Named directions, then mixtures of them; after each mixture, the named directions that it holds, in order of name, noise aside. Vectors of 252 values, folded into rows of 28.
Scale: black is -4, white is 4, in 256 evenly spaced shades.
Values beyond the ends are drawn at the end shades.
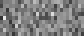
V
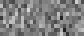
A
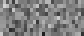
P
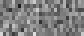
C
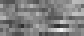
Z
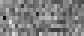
V, Z.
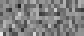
C, P.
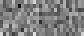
C.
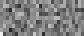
C, P.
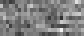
A, Z.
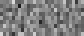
A, C.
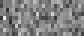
V.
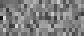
A, V.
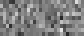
A, Z.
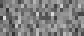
V.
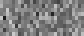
V.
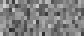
P.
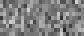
A.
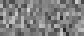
A.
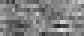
P, Z.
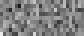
C, P.
